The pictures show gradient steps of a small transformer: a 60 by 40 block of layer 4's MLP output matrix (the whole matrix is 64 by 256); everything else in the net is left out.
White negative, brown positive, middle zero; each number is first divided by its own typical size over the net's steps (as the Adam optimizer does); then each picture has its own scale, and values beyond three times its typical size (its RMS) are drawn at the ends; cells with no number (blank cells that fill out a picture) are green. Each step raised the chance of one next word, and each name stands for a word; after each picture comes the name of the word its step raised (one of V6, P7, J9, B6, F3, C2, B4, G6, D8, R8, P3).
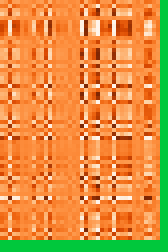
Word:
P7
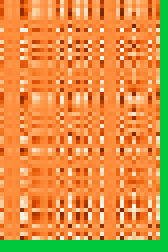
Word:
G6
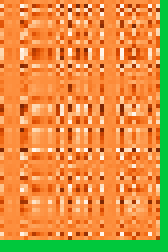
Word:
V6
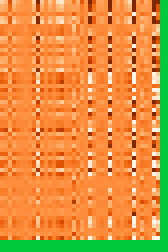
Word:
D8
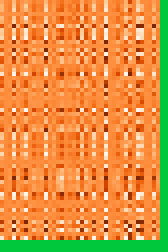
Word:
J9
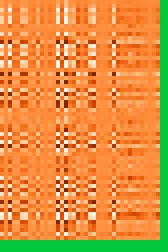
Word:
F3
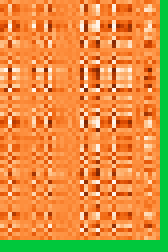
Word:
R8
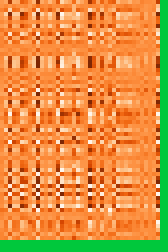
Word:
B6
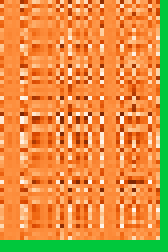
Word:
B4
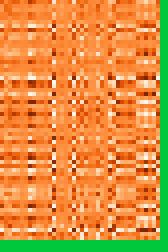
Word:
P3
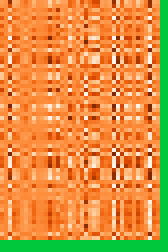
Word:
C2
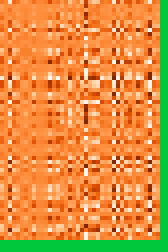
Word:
P3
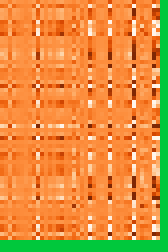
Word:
P7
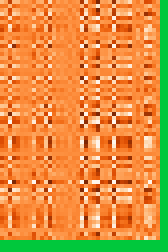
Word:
B4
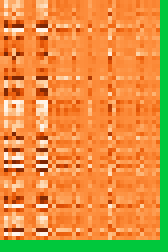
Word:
P3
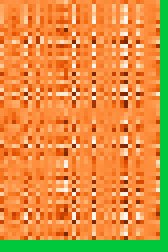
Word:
F3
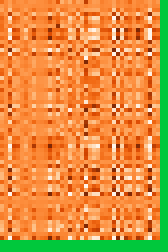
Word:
J9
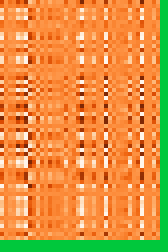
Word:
C2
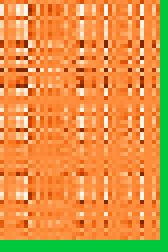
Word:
R8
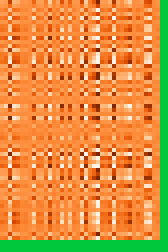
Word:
C2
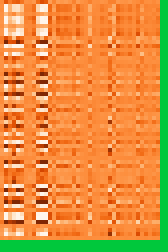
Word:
F3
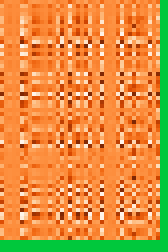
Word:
F3
